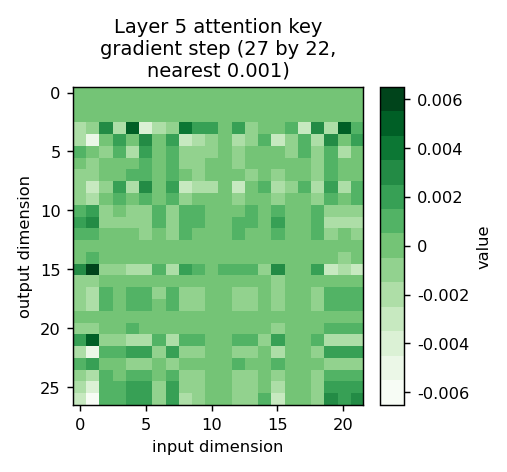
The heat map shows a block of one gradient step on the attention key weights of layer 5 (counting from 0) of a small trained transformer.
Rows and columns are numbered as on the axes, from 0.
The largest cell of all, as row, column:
15, 1
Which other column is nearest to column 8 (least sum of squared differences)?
18
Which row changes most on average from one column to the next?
3
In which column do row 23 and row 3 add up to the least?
5
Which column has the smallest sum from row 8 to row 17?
20
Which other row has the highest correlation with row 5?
8
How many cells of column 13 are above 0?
4
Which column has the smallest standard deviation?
11
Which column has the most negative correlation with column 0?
21
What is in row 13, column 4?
0
